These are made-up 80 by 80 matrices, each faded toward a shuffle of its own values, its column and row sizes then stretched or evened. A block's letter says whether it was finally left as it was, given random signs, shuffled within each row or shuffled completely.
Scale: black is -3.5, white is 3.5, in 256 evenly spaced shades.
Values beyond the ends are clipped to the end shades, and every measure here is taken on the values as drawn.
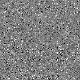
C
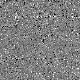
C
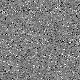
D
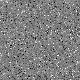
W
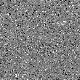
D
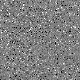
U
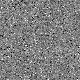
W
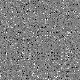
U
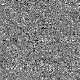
U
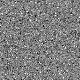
D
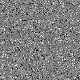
D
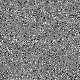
D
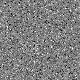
W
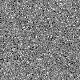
D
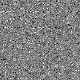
C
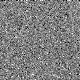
D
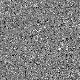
C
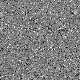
D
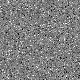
W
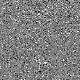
U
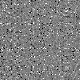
U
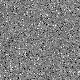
W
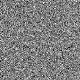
U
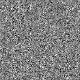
C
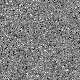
W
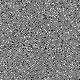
D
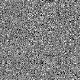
U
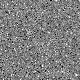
W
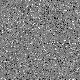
D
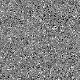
C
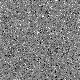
W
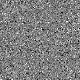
C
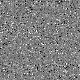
D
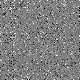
U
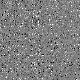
U
